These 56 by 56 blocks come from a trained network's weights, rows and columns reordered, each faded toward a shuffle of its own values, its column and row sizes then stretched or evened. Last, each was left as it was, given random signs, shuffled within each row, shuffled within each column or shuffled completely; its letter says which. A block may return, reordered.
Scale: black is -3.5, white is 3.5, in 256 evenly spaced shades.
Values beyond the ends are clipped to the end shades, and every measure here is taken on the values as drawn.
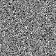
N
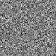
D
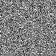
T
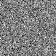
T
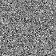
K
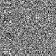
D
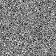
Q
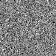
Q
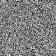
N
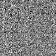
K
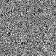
D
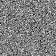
Q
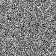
T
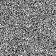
Q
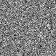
Q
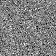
Q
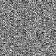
D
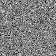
Q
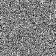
N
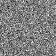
Q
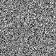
N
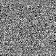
K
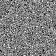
T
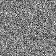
N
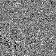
K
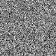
K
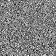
Q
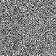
D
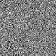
D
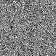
Q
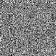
D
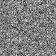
N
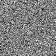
T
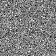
N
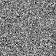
Q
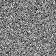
T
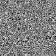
D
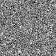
N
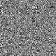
D
